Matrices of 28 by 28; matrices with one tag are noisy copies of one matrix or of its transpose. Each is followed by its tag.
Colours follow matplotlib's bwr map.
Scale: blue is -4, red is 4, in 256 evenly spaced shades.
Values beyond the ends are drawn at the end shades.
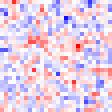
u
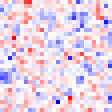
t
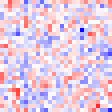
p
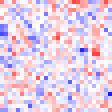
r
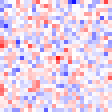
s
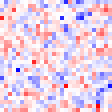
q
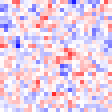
s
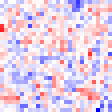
t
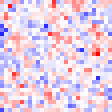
r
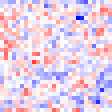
q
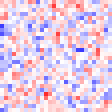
r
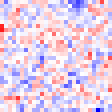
t
